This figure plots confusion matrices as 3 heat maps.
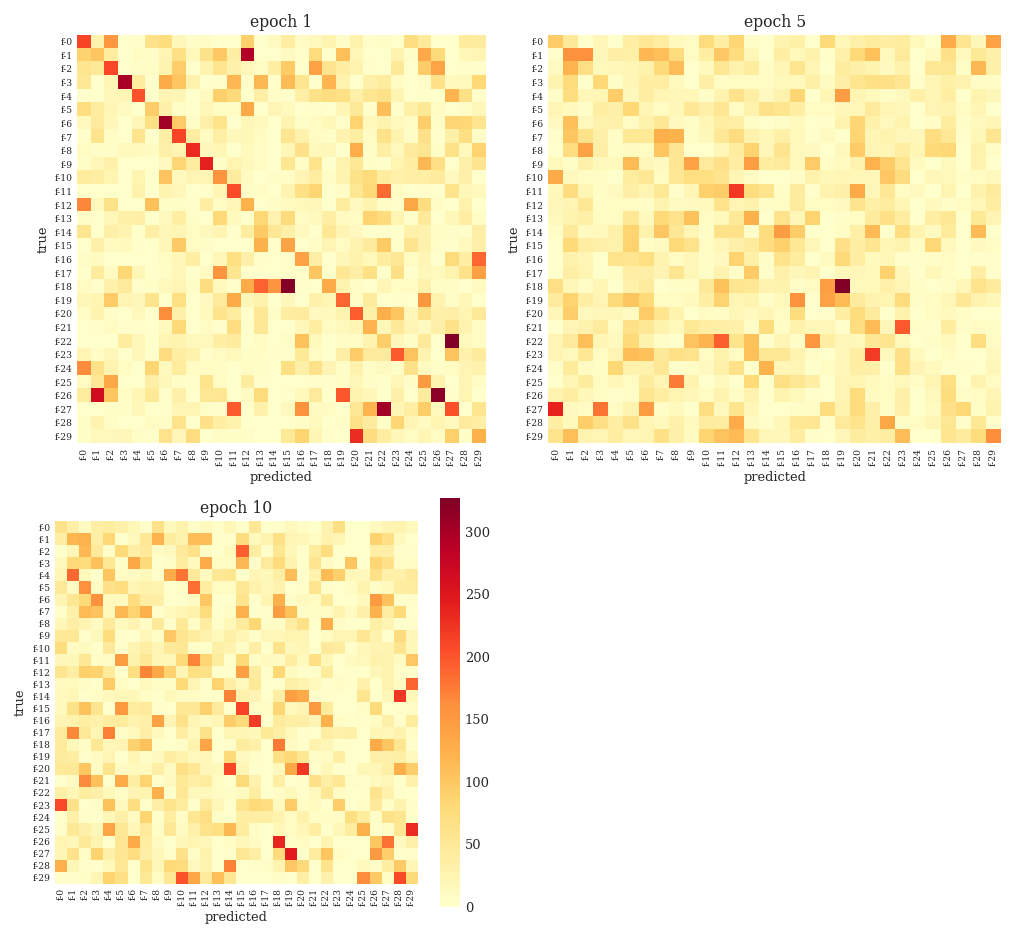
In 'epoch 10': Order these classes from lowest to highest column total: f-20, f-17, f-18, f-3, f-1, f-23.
f-17, f-23, f-20, f-3, f-1, f-18
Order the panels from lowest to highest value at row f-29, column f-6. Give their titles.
epoch 10, epoch 5, epoch 1
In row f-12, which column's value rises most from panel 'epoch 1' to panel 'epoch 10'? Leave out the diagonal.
f-7
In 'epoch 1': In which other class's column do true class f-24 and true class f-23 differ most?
f-0
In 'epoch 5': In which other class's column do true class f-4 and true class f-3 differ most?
f-19
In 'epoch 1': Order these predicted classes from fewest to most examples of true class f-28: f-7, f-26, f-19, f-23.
f-19, f-26, f-7, f-23
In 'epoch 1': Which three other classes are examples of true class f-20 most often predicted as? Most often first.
f-6, f-22, f-23
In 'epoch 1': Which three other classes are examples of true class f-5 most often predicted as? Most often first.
f-12, f-22, f-0
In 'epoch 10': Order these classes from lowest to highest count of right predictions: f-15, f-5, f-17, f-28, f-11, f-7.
f-17, f-5, f-28, f-7, f-11, f-15
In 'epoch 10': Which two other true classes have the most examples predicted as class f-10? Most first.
f-29, f-4
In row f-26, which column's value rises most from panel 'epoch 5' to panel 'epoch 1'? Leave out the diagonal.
f-1
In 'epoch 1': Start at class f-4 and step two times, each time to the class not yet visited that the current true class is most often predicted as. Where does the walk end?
f-22
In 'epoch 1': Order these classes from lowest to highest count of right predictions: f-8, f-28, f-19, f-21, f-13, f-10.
f-28, f-13, f-21, f-10, f-19, f-8
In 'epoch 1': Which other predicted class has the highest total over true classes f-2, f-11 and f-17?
f-10
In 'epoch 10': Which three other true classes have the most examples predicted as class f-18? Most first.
f-26, f-7, f-6
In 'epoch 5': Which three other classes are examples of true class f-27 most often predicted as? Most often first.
f-0, f-3, f-6
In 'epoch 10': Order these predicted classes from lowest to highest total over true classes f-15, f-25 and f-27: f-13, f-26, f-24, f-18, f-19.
f-24, f-13, f-18, f-26, f-19
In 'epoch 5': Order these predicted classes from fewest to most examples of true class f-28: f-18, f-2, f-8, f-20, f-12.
f-18, f-8, f-20, f-2, f-12
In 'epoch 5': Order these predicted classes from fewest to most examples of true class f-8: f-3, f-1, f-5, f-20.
f-5, f-3, f-1, f-20
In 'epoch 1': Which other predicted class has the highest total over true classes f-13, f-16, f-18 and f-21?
f-15
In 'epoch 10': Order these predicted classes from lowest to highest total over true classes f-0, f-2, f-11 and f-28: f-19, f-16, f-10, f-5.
f-16, f-19, f-10, f-5
